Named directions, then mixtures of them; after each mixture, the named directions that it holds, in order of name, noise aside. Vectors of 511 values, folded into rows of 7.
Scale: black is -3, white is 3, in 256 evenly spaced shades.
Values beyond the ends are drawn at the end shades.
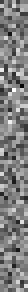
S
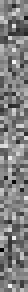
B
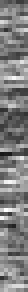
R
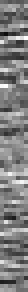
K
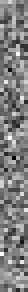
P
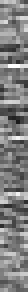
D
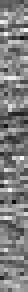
K, P, R.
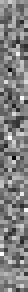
P.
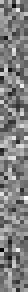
B, S.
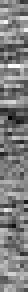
D, R.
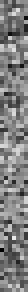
B, D.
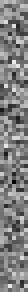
B, D, S.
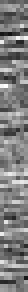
K.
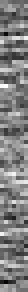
K.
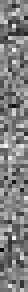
B.
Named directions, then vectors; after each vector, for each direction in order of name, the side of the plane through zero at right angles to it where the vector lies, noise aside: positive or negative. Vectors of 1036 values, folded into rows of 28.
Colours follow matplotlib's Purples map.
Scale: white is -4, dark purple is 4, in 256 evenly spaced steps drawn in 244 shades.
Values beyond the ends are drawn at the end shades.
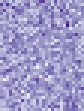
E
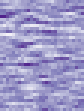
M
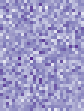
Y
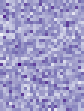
positive, positive, positive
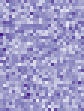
negative, negative, negative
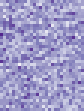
negative, negative, negative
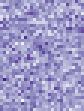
negative, negative, positive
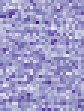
negative, positive, negative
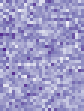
negative, negative, negative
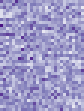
negative, negative, positive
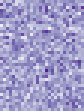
positive, positive, negative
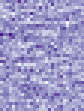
negative, negative, negative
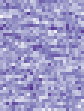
positive, negative, positive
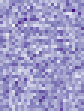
negative, positive, positive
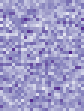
negative, positive, positive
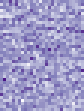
negative, negative, positive
